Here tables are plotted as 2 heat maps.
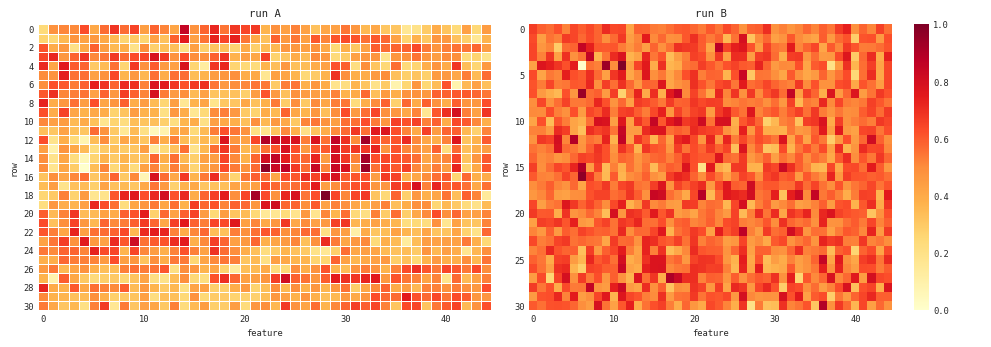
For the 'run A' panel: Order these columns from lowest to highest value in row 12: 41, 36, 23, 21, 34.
34, 21, 36, 41, 23
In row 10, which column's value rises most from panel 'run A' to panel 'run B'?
8
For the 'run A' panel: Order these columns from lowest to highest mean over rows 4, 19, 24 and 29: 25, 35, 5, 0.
25, 35, 0, 5
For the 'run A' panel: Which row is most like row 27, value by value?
13
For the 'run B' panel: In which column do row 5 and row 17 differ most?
27
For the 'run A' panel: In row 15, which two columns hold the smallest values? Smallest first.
4, 1
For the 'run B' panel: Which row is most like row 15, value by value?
16
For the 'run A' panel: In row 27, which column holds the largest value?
24
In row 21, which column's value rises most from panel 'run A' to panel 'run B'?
36
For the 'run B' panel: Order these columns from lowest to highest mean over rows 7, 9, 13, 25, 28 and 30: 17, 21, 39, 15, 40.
40, 17, 39, 21, 15
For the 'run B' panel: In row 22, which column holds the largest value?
26
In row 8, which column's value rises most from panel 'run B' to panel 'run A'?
0
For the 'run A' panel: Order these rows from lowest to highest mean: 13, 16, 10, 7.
10, 13, 7, 16
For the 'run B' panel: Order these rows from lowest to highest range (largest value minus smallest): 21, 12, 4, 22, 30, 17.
21, 17, 22, 12, 30, 4
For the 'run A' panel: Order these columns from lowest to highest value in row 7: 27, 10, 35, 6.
35, 27, 10, 6
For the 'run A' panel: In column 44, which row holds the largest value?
9
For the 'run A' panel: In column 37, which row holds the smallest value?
0
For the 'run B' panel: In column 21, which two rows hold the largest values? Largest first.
18, 10
